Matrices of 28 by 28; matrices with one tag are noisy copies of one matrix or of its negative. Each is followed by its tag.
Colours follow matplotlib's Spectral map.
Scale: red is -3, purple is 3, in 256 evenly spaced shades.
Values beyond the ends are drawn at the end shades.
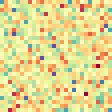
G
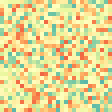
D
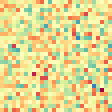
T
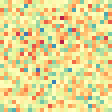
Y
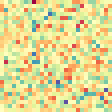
D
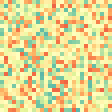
Y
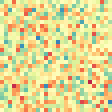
Y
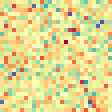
G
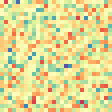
D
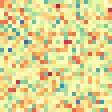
T
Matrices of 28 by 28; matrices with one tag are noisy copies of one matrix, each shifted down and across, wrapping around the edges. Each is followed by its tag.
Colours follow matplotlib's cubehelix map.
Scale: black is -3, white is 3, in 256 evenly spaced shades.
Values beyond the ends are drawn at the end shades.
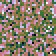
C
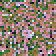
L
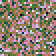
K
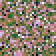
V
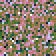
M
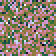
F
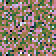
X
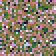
F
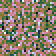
M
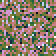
X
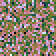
X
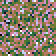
F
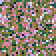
C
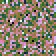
F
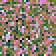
M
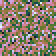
F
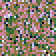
L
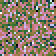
F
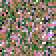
C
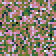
V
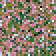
F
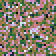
C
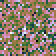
M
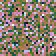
K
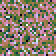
F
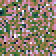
X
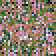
L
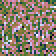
L
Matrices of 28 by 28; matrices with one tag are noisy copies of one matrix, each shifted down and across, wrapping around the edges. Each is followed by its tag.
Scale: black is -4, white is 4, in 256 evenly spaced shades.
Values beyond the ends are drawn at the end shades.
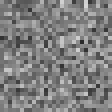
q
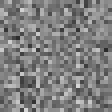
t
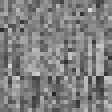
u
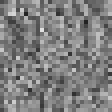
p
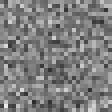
q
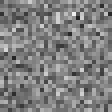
q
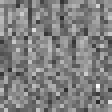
p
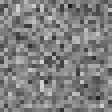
q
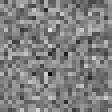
q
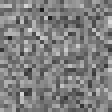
q
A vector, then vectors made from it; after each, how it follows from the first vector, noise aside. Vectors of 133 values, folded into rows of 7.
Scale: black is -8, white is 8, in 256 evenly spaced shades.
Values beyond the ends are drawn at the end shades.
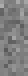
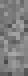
reversed, negated.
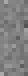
wrapped around, negated, partly zeroed.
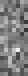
wrapped around, scaled up.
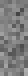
reversed.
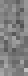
reversed.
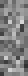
wrapped around, scaled up.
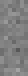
wrapped around, negated, shrunk.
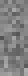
reversed.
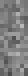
reversed, negated.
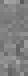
wrapped around, negated, partly zeroed.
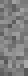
reversed, negated.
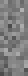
reversed, negated.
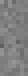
wrapped around, negated, shrunk.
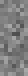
reversed.
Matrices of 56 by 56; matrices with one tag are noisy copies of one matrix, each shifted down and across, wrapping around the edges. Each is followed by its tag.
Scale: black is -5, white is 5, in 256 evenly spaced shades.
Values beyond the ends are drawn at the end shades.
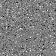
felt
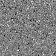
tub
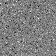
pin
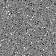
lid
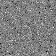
tub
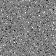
pin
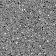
lid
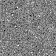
tub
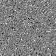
tub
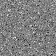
lid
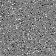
felt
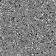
pin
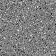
lid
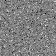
pin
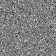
lid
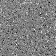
pin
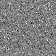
pin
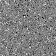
tub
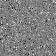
pin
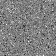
pin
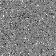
pin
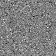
felt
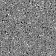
tub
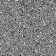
lid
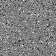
pin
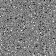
felt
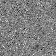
pin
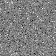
tub
